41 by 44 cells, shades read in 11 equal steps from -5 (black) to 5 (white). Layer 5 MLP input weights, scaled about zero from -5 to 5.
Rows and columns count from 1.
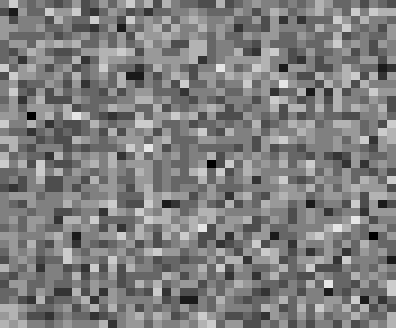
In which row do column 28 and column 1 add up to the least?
33
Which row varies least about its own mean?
5
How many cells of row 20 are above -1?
25
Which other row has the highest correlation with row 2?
35
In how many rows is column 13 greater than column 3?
21
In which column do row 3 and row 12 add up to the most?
38
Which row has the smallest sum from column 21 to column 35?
19
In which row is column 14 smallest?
4
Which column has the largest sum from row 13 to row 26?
17
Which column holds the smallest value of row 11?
10
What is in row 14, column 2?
1
